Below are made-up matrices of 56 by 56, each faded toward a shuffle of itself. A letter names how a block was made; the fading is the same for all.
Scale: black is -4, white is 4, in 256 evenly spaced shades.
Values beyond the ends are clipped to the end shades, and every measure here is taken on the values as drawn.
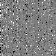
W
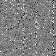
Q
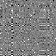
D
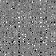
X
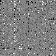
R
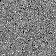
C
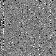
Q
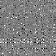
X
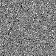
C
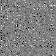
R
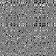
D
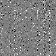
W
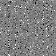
W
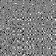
D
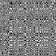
D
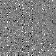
W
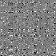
X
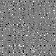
X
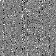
Q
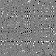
D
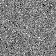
C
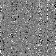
W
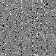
W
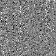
Q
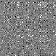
X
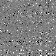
R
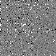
R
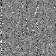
Q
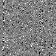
Q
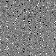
W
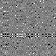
D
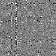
X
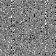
Q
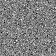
C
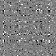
X
